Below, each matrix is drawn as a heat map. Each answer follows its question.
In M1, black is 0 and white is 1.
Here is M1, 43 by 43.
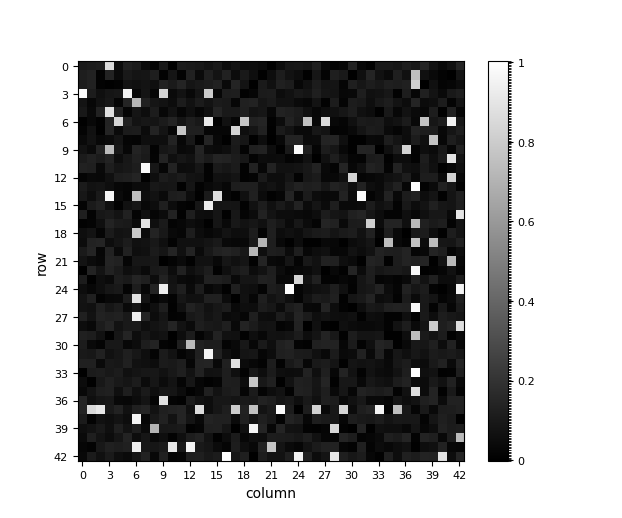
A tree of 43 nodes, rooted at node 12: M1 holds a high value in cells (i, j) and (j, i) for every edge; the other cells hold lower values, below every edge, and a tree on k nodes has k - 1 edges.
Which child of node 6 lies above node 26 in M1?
14
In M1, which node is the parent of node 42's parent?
9
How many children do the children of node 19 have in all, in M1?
9
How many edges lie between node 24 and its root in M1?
6
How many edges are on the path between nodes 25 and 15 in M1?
3
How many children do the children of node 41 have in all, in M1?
6
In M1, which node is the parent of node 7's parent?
37
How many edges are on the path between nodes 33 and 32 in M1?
3
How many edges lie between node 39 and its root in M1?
9
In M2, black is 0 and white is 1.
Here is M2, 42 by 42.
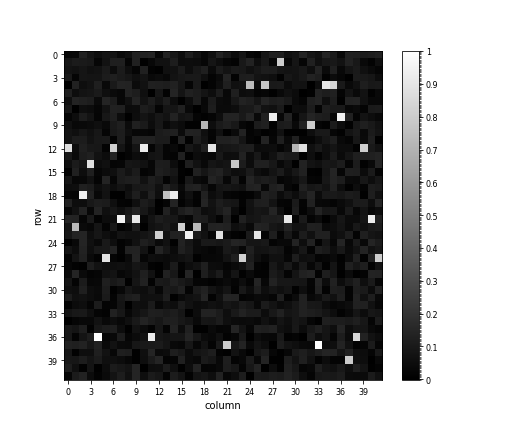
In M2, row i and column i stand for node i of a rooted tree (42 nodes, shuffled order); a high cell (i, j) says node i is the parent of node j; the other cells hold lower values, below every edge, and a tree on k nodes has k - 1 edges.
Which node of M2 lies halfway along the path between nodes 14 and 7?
9
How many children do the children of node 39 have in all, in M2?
2
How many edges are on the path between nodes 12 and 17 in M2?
8
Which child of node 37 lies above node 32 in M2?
21
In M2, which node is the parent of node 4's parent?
8
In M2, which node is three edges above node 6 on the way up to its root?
26
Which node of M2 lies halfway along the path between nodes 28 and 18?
22
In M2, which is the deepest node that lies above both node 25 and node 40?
23
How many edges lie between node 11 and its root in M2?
2
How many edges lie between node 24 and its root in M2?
3
